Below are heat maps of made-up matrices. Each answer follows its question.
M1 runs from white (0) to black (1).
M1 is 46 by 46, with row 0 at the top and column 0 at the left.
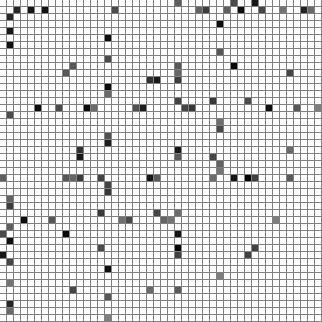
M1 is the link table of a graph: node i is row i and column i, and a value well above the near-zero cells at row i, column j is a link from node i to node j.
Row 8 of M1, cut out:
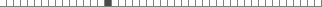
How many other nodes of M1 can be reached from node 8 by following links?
11
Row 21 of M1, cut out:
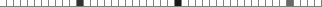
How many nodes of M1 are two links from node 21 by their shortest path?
9
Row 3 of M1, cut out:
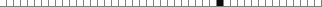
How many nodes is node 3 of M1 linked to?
1
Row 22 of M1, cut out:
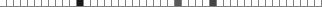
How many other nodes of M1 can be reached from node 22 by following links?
12
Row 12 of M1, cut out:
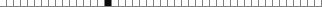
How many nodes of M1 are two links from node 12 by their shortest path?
10
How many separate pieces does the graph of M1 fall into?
4
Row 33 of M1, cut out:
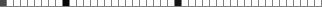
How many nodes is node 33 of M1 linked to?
3
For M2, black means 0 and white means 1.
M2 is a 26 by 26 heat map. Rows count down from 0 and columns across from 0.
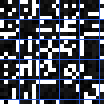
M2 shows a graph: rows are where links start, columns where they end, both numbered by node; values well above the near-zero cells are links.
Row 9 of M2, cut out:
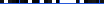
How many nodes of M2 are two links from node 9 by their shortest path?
9
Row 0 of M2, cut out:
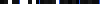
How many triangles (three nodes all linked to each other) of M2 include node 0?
7
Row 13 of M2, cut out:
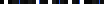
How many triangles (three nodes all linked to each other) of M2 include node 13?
7
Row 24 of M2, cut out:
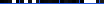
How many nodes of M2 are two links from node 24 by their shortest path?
7
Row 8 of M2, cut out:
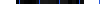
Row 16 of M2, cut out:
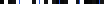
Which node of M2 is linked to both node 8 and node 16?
node 1
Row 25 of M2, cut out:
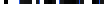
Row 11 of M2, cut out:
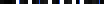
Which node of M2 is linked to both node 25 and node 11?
node 4
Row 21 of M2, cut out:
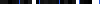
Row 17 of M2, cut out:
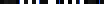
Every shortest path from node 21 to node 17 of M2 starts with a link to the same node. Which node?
node 19
